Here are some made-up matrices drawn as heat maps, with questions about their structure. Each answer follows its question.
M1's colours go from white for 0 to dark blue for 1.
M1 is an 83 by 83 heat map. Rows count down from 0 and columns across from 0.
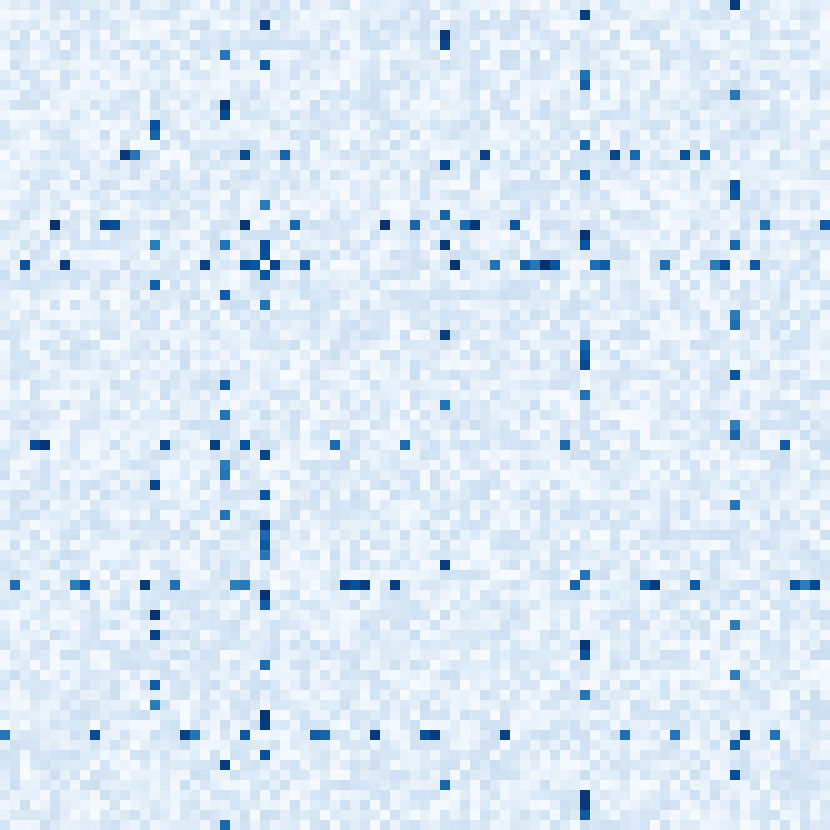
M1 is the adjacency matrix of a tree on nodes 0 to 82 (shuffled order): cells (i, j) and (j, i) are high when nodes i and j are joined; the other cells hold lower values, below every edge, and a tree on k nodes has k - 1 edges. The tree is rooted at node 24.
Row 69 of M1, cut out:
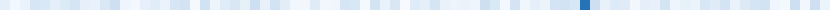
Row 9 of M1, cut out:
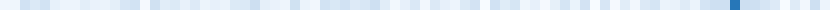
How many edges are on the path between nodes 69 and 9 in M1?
4
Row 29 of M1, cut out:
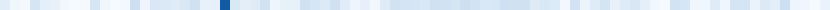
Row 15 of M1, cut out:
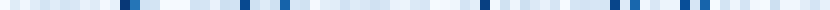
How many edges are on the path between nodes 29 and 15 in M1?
3
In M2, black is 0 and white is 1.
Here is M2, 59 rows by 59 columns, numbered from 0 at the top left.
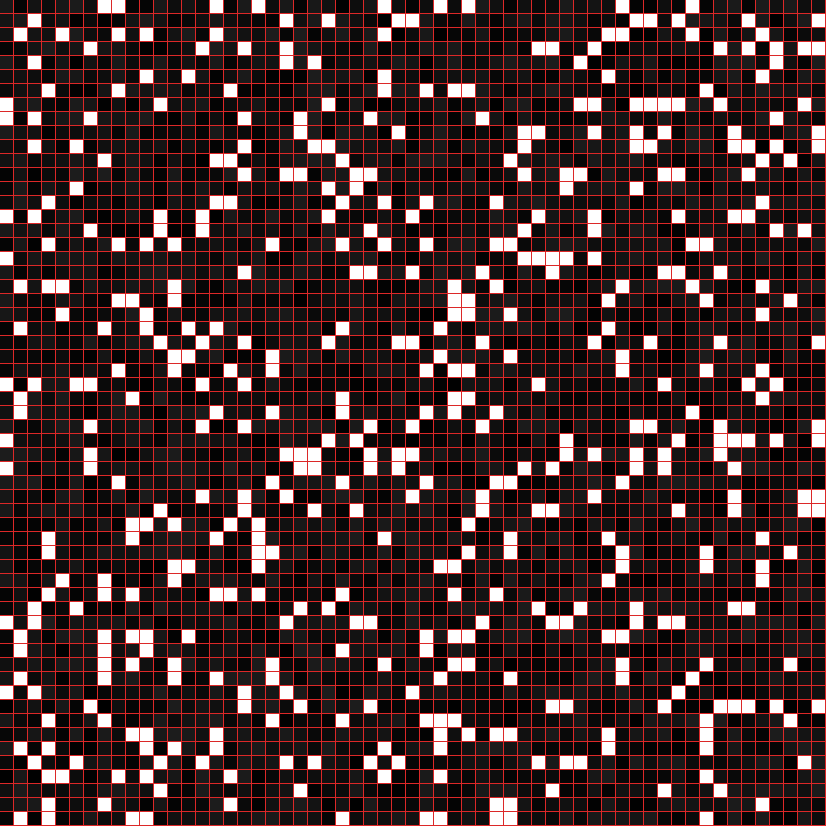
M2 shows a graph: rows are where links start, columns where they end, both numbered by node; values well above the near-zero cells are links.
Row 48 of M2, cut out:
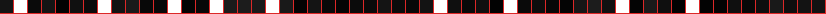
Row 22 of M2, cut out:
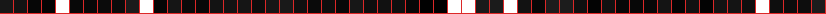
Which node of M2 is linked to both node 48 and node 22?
node 36
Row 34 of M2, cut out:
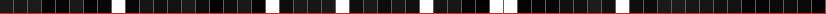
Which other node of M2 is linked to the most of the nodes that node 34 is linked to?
node 17
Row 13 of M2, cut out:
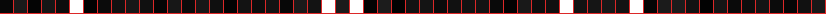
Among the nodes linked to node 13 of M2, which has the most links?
node 45
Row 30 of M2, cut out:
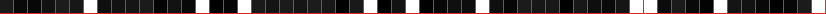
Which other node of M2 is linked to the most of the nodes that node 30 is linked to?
node 24
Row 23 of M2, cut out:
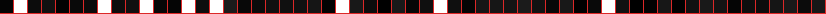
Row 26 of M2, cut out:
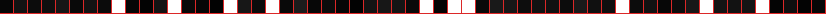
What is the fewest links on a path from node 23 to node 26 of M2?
4
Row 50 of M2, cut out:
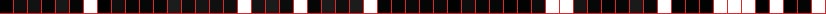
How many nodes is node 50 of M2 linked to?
12
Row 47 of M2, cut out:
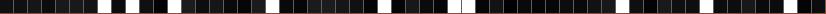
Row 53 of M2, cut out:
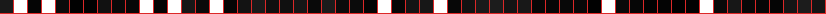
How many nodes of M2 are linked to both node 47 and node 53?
3
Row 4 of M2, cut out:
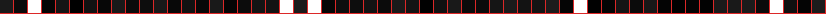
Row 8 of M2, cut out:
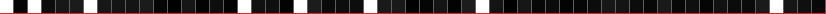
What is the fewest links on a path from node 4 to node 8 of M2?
2
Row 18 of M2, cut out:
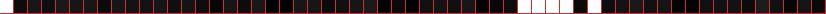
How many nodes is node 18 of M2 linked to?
6
